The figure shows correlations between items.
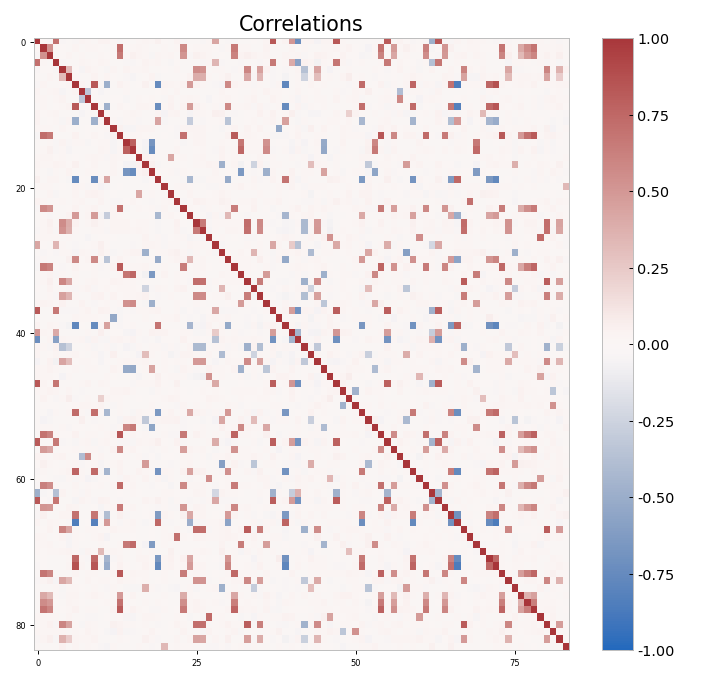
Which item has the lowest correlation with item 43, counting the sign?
29
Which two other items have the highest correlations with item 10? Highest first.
70, 49
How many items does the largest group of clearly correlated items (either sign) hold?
13
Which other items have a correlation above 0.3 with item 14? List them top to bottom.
15, 32, 36, 53, 69
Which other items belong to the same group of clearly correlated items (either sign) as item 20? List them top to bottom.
83
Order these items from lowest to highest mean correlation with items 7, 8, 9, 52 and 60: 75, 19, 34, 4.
19, 75, 4, 34
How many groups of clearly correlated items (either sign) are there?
14
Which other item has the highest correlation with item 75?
58
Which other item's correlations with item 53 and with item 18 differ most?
15
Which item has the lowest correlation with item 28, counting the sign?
41
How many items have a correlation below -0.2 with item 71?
4
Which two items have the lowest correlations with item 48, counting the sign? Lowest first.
50, 81
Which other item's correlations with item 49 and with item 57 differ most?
8
